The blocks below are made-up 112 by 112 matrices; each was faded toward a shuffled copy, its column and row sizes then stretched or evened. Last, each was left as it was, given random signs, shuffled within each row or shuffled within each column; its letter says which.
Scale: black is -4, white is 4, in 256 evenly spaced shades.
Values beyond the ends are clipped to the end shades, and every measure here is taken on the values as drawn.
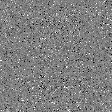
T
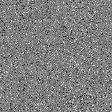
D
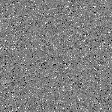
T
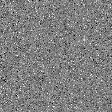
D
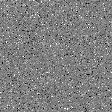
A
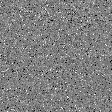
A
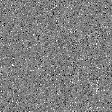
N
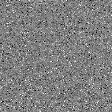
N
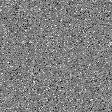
A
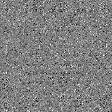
N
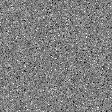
D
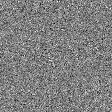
A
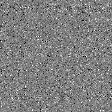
T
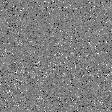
A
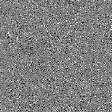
N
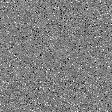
A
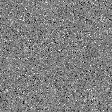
A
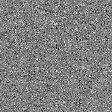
N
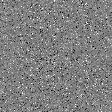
D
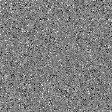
T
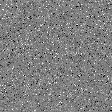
A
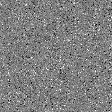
D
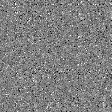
N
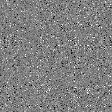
N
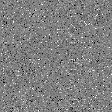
N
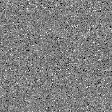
N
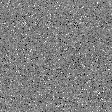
A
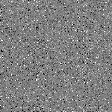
N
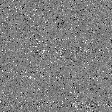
T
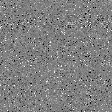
N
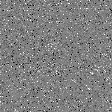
T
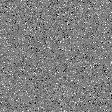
A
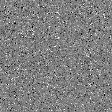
T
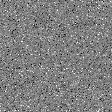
A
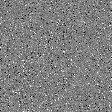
D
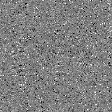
N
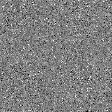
T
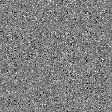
N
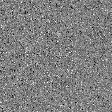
D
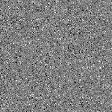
N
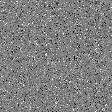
D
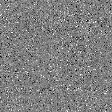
T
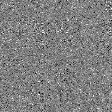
N
